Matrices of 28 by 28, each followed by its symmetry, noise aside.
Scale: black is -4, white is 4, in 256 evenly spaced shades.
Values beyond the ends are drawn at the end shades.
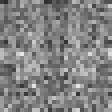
mirrored left to right.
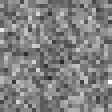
same after a half turn.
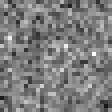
symmetric.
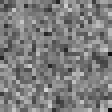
symmetric.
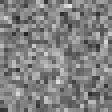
symmetric across the other diagonal.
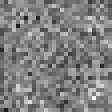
symmetric.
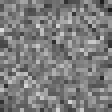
symmetric across the other diagonal.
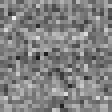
mirrored left to right.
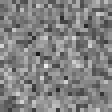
no symmetry.
